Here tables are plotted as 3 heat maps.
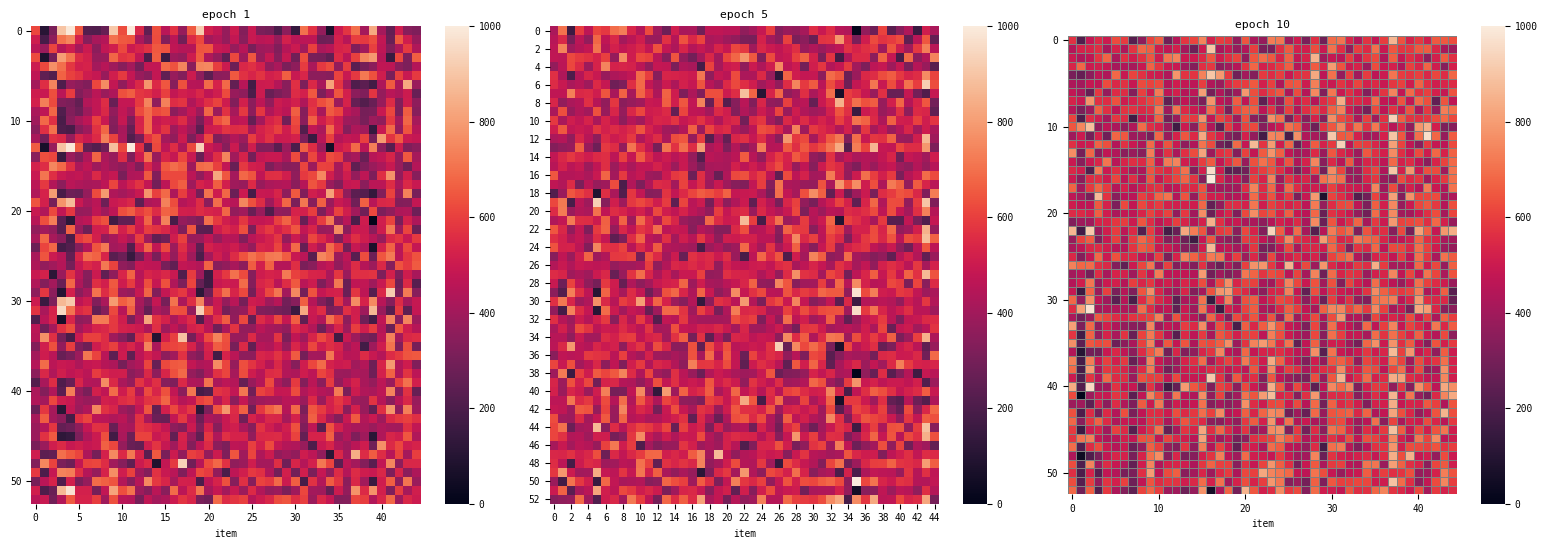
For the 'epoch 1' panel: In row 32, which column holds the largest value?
13
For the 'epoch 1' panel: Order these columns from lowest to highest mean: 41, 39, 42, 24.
39, 42, 24, 41
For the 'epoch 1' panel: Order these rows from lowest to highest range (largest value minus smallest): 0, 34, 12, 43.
43, 12, 34, 0
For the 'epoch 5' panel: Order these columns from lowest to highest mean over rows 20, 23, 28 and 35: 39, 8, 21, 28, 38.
8, 38, 21, 39, 28
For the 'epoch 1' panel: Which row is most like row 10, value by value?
14
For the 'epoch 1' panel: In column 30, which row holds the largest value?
29
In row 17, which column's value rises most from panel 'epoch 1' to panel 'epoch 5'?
35
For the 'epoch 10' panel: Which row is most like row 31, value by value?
10
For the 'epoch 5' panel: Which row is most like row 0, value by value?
38
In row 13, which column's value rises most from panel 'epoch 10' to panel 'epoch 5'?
33
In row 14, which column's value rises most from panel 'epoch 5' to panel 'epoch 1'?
17
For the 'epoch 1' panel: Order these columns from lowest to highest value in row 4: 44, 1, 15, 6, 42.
42, 44, 6, 1, 15
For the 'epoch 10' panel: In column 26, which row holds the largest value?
11
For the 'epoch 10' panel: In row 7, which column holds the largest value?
31
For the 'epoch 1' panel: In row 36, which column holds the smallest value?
21
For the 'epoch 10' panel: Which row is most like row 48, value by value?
36
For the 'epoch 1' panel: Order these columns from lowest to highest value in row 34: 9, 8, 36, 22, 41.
9, 36, 8, 22, 41
